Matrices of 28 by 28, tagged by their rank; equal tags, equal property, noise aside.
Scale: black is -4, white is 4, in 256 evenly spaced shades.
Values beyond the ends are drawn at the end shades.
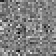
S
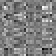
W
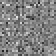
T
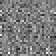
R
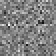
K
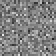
S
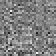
T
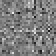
T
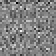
R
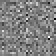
T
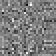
K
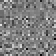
T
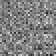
R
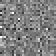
T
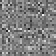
K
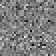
S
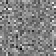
R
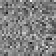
S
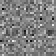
T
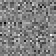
R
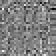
T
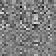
T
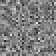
R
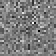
R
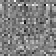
K
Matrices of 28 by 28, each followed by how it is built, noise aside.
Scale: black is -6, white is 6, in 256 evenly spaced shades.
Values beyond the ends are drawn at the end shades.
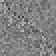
banded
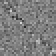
banded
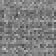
blocks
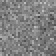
smooth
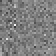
uneven columns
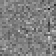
uneven columns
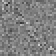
banded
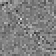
banded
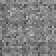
blocks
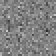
uneven columns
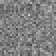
blocks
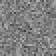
noise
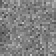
smooth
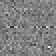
uneven rows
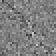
banded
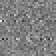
uneven rows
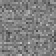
blocks
